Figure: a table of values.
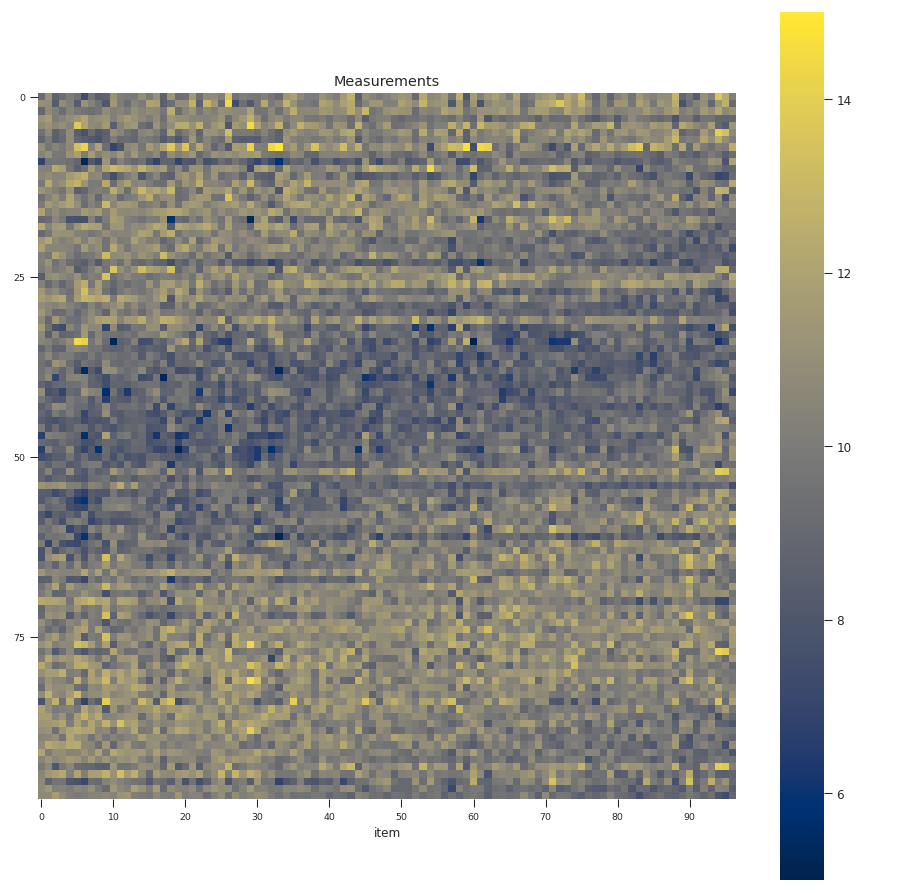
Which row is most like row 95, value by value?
57
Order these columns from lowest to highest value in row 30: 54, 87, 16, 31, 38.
54, 87, 31, 38, 16
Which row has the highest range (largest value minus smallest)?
34
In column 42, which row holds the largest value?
7
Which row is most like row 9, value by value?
47
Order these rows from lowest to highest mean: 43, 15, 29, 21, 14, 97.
43, 29, 97, 21, 14, 15
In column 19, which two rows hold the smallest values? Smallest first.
49, 47
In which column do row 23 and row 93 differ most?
95
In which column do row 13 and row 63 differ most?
18
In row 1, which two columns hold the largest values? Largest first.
26, 72
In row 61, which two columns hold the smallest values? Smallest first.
33, 6
